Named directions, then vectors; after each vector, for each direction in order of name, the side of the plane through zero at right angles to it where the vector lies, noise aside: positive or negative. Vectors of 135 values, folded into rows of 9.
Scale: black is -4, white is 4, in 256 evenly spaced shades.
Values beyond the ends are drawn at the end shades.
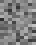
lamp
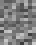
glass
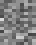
positive, negative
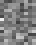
positive, negative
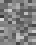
positive, negative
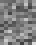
positive, positive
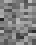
negative, positive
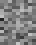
negative, positive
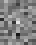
negative, positive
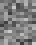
positive, positive
